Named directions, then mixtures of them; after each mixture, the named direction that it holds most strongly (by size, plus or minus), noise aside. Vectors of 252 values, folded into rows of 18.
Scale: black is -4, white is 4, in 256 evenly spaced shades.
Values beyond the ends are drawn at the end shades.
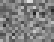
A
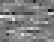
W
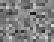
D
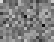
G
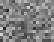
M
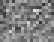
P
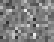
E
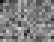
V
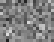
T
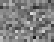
D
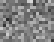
A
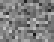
E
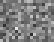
A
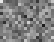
G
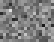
G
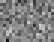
T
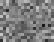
M
